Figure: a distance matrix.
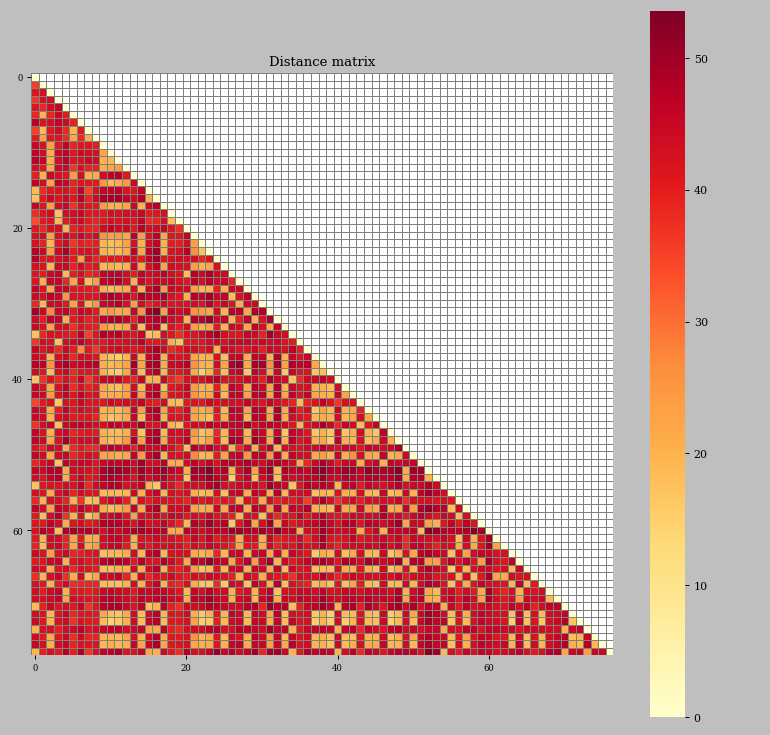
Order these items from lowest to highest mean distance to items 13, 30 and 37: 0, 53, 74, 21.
74, 21, 0, 53
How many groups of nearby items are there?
6
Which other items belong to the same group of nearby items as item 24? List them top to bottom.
6, 36
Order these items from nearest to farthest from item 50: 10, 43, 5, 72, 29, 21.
72, 10, 21, 5, 43, 29
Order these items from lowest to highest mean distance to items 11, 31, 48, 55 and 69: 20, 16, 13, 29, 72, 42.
72, 42, 20, 29, 13, 16
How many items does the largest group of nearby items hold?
33
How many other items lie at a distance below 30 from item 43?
7
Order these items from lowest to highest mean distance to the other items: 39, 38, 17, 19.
39, 17, 38, 19
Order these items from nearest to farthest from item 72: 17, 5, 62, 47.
47, 17, 5, 62
